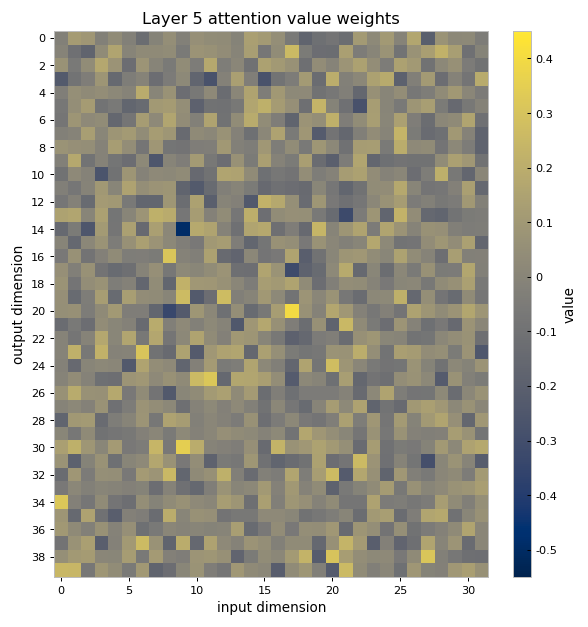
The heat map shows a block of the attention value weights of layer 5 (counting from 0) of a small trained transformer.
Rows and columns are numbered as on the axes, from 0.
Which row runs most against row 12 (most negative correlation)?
37
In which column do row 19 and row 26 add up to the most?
12
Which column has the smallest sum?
31
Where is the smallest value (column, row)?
9, 14
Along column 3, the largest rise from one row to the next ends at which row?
11
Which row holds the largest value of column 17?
20
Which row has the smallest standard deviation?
29
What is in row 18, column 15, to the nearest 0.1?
0.1
